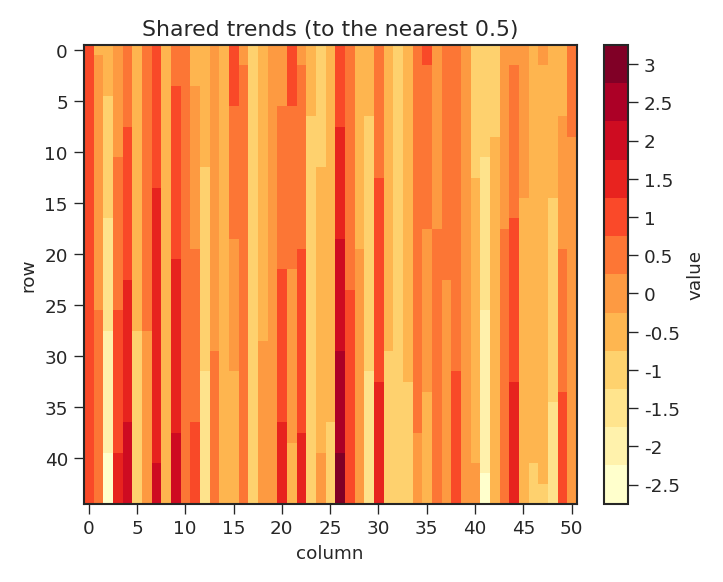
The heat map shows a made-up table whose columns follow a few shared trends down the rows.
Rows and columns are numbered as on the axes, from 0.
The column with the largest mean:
26
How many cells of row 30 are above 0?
21
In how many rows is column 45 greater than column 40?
15
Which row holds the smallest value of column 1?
0
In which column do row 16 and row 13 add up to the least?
41
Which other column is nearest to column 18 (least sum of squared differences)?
28
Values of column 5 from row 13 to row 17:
-0.5 -0.5 -0.5 -0.5 -0.5
